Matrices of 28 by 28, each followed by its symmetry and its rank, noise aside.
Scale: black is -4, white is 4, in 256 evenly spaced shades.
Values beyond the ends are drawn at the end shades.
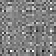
no symmetry, rank four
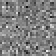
antisymmetric, rank six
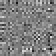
no symmetry, rank six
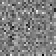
no symmetry, rank eight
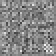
symmetric, rank six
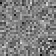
symmetric, rank eight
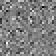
antisymmetric, rank six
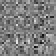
no symmetry, rank four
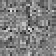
no symmetry, rank six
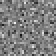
antisymmetric, rank six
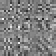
antisymmetric, rank four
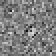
symmetric, rank eight
